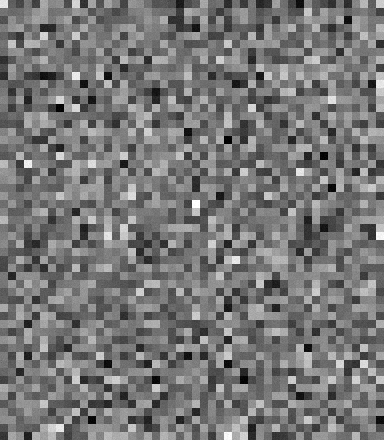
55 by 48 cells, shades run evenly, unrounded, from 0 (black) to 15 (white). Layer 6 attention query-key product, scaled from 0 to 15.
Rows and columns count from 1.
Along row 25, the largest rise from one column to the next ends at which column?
34
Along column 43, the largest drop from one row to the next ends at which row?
7
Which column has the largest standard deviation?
29
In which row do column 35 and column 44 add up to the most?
33
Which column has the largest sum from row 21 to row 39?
27
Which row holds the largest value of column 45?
48
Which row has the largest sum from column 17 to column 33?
55
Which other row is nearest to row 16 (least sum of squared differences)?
51
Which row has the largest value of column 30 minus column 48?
53
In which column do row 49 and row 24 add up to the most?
47
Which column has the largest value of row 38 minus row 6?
8
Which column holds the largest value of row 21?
4
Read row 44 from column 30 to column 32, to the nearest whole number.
7 8 7
